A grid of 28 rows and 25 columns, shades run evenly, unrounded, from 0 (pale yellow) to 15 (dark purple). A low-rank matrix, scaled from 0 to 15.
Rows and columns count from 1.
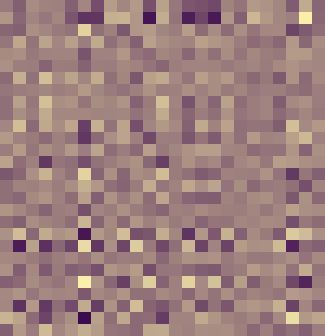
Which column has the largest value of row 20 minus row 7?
7
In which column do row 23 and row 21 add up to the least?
11
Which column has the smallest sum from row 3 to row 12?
4
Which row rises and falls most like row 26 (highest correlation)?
21
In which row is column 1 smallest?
27
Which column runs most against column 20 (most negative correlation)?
12
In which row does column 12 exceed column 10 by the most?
2
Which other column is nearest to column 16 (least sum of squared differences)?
8
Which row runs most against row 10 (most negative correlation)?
14
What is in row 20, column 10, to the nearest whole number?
3
